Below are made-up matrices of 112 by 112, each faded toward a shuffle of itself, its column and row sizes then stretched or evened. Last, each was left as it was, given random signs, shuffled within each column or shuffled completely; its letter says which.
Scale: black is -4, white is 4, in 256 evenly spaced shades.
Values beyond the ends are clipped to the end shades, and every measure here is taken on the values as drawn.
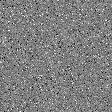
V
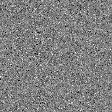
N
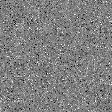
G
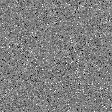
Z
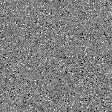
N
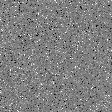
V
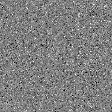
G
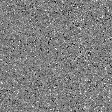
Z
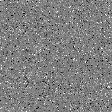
G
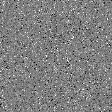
Z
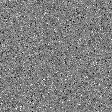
V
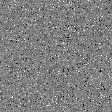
N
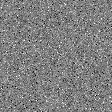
V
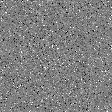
V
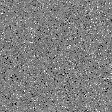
Z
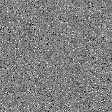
G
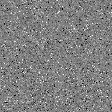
G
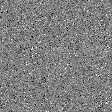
N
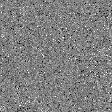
G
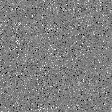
G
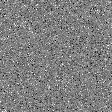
V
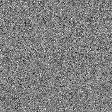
N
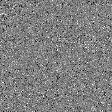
N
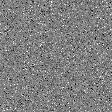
Z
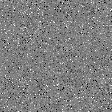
N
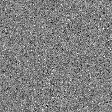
Z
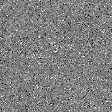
G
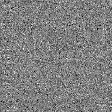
G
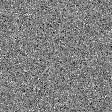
V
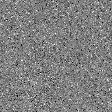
Z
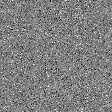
N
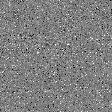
G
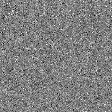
G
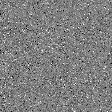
N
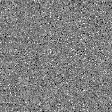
G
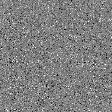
N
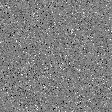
V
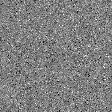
Z
